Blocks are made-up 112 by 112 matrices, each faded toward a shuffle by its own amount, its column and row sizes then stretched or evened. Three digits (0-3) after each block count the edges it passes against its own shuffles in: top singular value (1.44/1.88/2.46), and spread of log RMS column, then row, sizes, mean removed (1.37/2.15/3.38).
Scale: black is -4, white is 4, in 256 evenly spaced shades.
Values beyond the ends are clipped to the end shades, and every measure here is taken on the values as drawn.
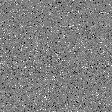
1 0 1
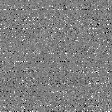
1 1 2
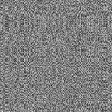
3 2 0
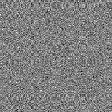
3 1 0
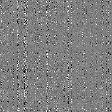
1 3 2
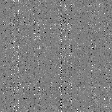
1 2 1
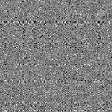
3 1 2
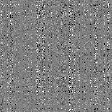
0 3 2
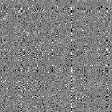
3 2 2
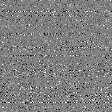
2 0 3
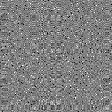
3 0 0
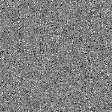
0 2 0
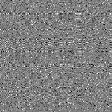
3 0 2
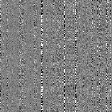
3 3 0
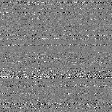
1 1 3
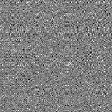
3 1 1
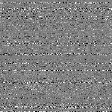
2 0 3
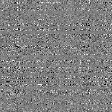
0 2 3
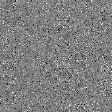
1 2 0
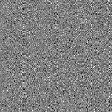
3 2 0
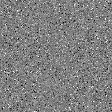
1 1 0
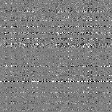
2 2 3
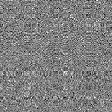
3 0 1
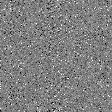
1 1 0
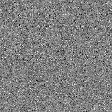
1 0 1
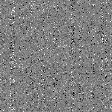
0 2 0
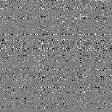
1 2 3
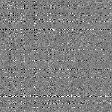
2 2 3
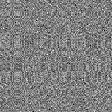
3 0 0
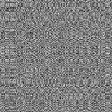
3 0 2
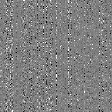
2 3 0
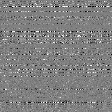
3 0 3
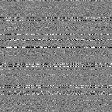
3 0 3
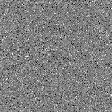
2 0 0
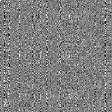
3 3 0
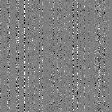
2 3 0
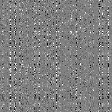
3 3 1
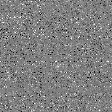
0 1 2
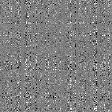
0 3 2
